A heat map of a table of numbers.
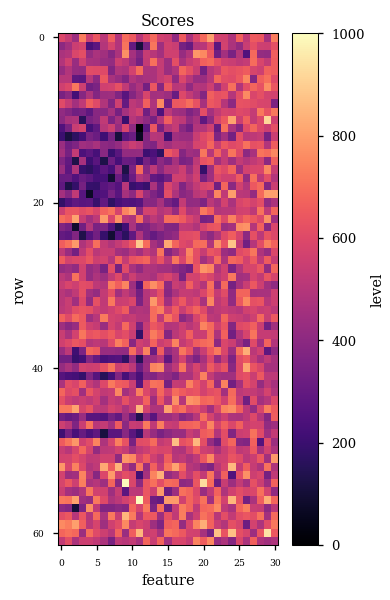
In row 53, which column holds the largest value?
14
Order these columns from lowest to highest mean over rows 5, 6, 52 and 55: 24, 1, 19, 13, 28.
19, 1, 13, 28, 24
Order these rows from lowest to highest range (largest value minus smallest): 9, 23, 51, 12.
51, 9, 12, 23
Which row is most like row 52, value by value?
22
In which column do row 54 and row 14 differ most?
9
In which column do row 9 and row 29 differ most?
2
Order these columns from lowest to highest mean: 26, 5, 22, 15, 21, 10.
5, 10, 15, 22, 26, 21
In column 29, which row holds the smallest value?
38
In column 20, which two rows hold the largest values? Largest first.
54, 59
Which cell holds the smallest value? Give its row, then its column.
11, 11
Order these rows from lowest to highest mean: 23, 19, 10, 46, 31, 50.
46, 23, 19, 10, 31, 50
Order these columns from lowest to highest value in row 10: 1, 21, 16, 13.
13, 21, 1, 16
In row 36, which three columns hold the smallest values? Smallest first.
11, 24, 15
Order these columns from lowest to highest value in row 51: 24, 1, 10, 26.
26, 1, 24, 10
